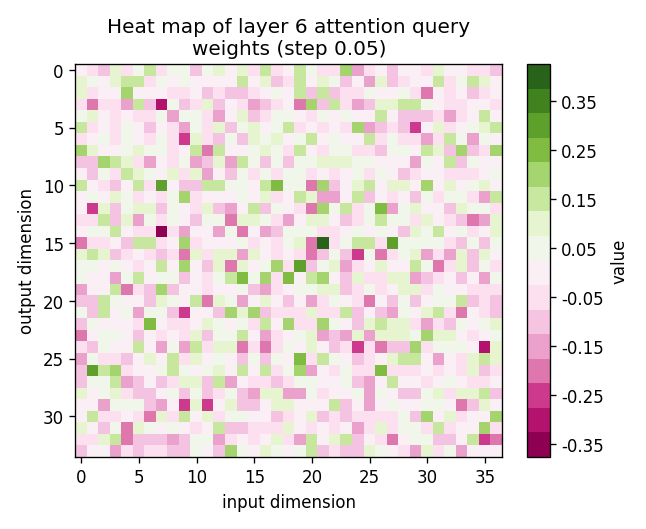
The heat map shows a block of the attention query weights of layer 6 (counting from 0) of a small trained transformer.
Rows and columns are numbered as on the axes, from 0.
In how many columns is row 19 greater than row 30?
16
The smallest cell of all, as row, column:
14, 7
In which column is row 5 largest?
24
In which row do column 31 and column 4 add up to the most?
1
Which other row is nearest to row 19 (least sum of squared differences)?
27
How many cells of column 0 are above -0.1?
24
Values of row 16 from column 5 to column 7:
0 -0.05 -0.1
